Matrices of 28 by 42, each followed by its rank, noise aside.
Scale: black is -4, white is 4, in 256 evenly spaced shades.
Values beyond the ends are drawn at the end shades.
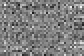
four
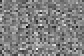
five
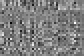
four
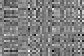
two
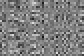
four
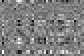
two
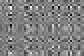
two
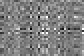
two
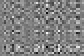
two
